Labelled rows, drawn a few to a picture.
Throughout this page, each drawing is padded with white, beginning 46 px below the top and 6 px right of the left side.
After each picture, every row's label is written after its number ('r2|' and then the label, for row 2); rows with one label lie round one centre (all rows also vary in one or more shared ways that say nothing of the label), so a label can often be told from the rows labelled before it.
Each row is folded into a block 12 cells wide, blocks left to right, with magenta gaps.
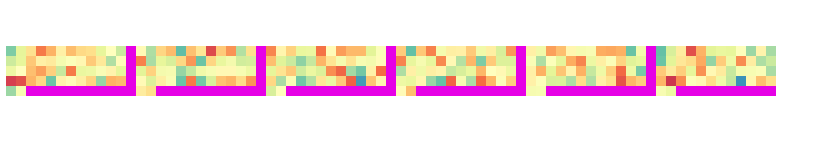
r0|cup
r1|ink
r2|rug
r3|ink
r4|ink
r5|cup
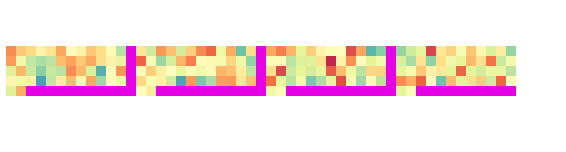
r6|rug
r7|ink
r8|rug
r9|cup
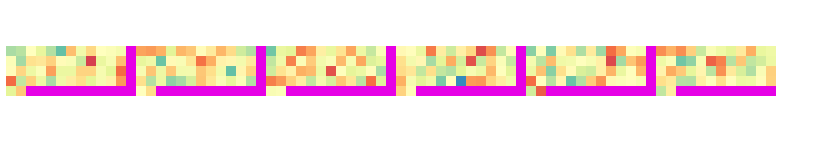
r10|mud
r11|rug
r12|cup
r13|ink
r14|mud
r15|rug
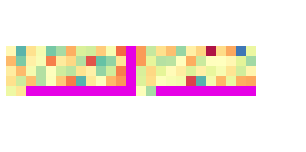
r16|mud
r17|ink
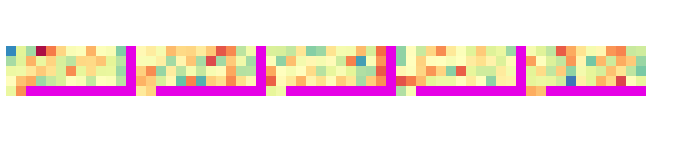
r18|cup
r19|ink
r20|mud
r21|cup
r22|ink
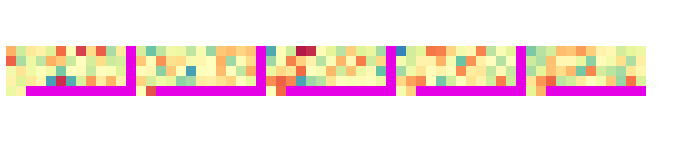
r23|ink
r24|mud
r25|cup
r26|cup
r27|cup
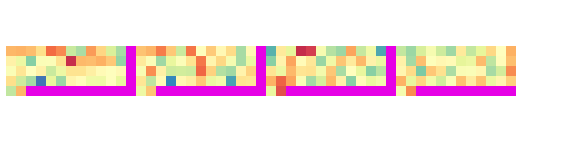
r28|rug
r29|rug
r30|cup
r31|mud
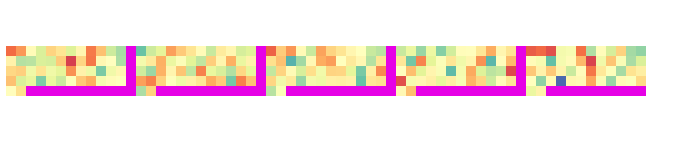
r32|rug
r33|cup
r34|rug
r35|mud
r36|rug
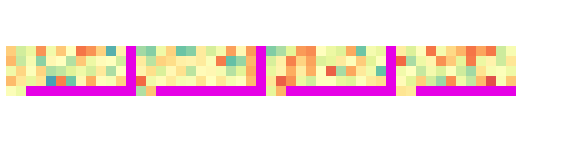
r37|ink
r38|mud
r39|cup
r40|ink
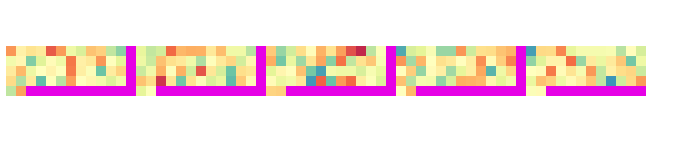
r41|rug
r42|cup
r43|ink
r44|mud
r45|cup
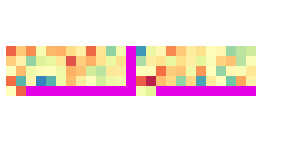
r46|rug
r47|cup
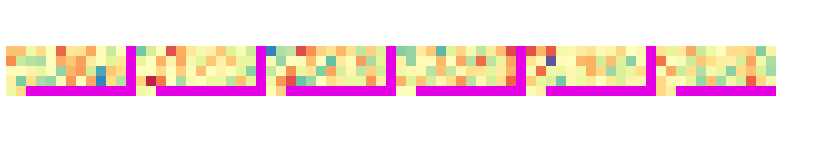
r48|rug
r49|cup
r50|cup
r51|mud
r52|rug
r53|ink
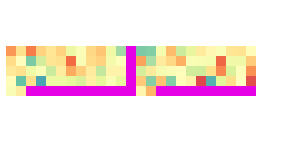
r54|rug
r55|mud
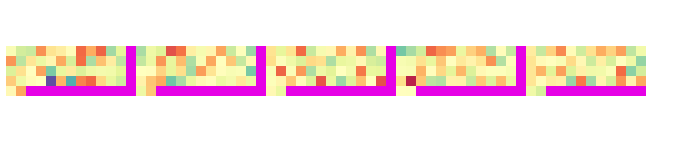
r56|ink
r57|cup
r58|ink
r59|cup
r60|ink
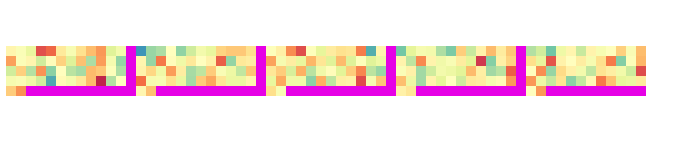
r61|ink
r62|mud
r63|ink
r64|mud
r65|mud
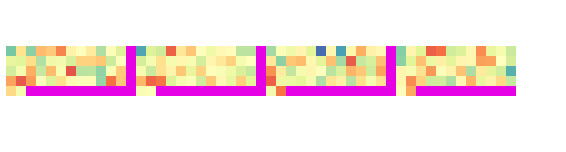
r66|cup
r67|cup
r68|mud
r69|cup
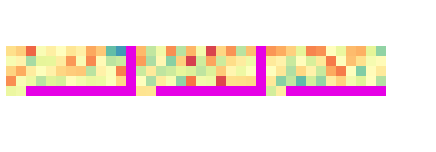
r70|rug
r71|ink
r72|rug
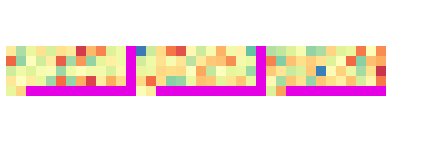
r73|ink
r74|cup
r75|mud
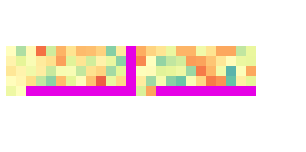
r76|ink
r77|rug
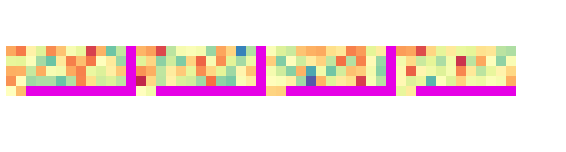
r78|rug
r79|rug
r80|ink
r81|rug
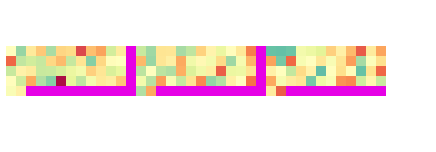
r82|ink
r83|mud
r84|mud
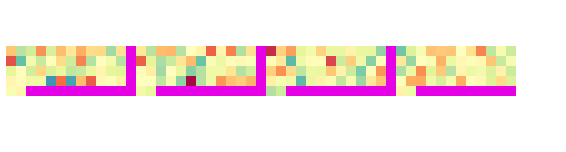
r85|ink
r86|ink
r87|rug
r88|cup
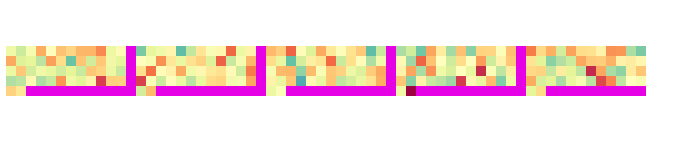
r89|ink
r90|mud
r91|rug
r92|mud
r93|rug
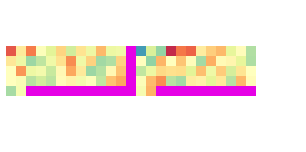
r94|rug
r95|cup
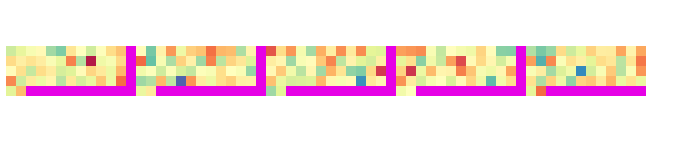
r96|mud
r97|ink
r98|rug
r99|rug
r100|mud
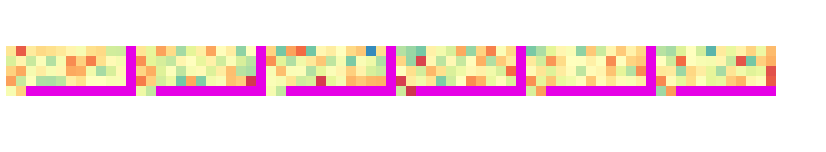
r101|rug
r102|ink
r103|ink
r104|mud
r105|mud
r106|mud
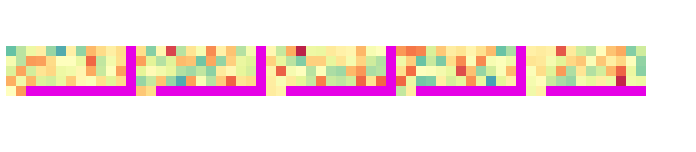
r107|mud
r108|ink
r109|ink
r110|rug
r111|ink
